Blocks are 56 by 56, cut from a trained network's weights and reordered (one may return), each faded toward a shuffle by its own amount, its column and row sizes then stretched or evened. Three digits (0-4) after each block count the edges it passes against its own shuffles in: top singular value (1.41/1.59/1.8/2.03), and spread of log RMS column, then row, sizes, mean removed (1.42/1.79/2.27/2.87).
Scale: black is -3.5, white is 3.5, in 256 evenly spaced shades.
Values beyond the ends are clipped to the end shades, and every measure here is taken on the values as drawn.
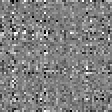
0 4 3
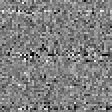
1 1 3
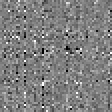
2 3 2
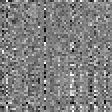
4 4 1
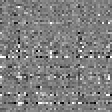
1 2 4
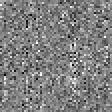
2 2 0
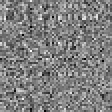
4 2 1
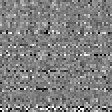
4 0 4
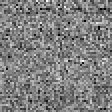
0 0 1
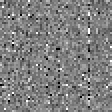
1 3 1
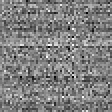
3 2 1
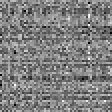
4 2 0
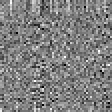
4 2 0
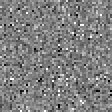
0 1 1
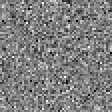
2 0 0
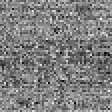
2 0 1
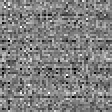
3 2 2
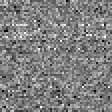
0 0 2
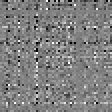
1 4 4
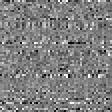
4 0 4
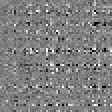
1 3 4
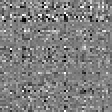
0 3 4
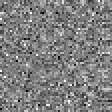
3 1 1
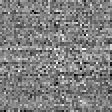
2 2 2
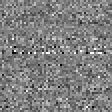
0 0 3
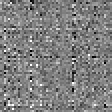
2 4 1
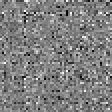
1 2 3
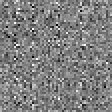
3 2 0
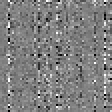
4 4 2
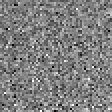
0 0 1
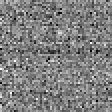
1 2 0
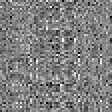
4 3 1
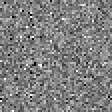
0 0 0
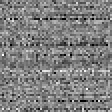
4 0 3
